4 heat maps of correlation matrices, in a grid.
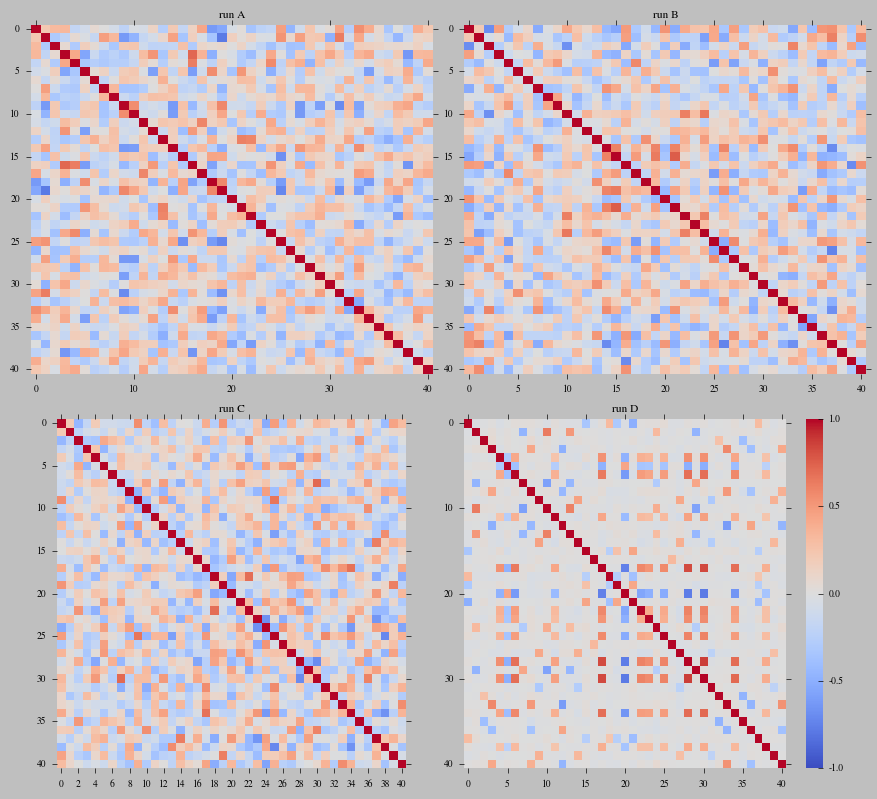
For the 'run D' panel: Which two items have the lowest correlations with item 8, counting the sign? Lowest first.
12, 36
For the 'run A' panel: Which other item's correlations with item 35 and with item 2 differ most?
30
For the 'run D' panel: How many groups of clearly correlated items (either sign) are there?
7
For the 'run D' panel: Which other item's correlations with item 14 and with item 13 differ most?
10
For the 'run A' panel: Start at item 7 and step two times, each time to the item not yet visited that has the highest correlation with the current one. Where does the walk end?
31
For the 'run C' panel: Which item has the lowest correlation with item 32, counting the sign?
20
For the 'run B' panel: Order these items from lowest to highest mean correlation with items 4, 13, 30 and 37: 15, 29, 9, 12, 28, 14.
15, 14, 12, 28, 9, 29
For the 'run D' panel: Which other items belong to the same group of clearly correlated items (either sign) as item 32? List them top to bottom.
2, 35
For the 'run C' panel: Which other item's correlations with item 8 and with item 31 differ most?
25
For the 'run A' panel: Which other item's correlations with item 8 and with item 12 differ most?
3
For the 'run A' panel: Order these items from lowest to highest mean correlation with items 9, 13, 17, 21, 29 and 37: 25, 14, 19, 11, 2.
25, 14, 2, 19, 11
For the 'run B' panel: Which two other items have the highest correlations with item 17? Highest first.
4, 15
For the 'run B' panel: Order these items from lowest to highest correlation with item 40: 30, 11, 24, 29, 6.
24, 29, 30, 6, 11
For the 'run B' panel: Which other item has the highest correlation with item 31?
5
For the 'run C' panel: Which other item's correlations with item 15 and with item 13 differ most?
9
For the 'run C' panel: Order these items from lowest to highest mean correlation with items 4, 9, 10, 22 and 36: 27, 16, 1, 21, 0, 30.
1, 16, 0, 21, 27, 30
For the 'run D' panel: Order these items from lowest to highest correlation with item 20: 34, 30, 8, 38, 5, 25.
30, 34, 25, 38, 8, 5
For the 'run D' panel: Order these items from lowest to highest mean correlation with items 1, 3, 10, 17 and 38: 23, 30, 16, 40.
16, 40, 23, 30
